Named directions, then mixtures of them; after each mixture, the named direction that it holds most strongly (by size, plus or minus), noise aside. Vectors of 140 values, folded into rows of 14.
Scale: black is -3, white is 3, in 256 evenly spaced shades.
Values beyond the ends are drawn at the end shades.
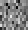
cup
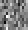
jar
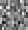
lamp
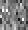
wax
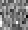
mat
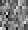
jar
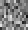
cup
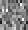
wax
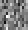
jar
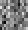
lamp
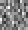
lamp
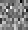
lamp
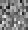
lamp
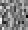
lamp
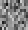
lamp
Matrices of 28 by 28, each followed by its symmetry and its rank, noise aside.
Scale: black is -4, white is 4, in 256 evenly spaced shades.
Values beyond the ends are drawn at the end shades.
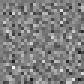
no symmetry, rank six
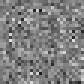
antisymmetric, rank eight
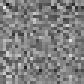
antisymmetric, rank six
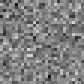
no symmetry, rank eight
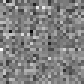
no symmetry, rank eight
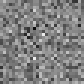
no symmetry, rank eight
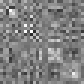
symmetric, rank four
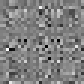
no symmetry, rank four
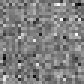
antisymmetric, rank six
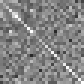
symmetric, rank eight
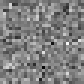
antisymmetric, rank six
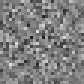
antisymmetric, rank eight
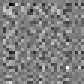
no symmetry, rank four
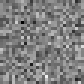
no symmetry, rank eight
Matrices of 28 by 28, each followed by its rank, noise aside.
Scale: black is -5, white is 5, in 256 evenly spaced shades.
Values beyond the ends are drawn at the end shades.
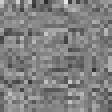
four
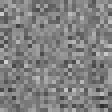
six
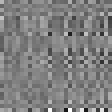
two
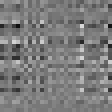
two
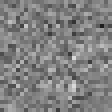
six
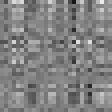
two
